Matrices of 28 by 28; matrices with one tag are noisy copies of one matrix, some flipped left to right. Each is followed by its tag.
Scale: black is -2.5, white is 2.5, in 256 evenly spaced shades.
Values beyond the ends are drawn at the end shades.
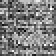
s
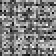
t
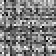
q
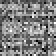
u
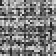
q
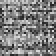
s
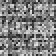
u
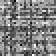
q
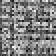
t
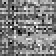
s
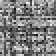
q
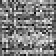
s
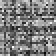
q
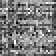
s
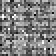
t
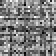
q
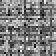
q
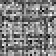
u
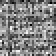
u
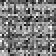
u
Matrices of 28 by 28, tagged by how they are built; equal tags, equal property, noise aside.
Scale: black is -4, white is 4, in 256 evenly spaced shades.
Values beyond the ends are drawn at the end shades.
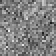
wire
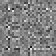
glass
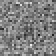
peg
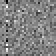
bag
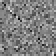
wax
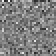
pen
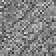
wire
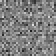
peg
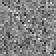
wax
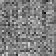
peg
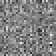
glass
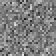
wire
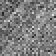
wire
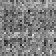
peg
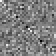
wax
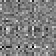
glass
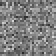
peg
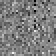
bag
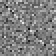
wax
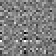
glass
